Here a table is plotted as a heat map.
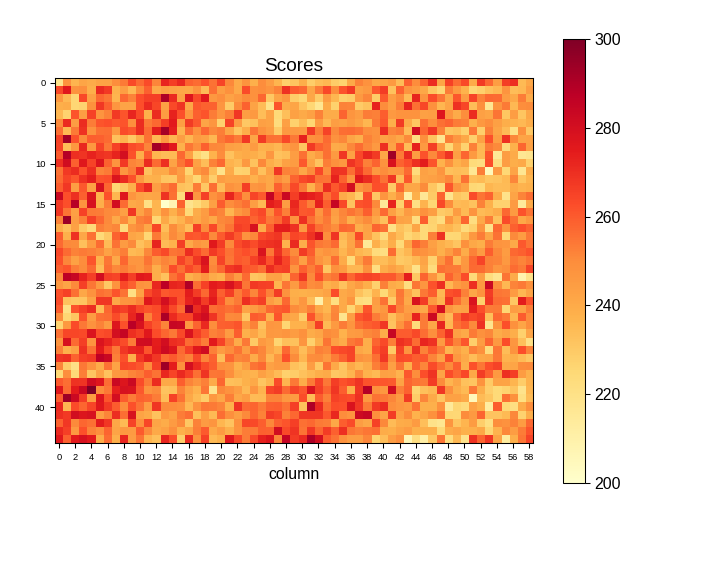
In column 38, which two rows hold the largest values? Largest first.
38, 41
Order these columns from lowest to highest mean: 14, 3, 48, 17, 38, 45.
48, 45, 38, 17, 14, 3
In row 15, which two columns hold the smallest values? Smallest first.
13, 14
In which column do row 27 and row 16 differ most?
16
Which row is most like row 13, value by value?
1
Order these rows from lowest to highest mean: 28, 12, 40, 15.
15, 12, 40, 28
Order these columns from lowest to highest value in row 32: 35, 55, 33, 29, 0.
29, 35, 0, 33, 55
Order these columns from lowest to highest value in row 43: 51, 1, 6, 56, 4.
51, 56, 4, 6, 1
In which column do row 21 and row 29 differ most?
10
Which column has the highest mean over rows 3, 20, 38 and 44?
4
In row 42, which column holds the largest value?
5
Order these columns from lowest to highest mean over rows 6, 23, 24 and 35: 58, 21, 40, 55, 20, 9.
58, 55, 20, 21, 40, 9
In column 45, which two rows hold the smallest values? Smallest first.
44, 14
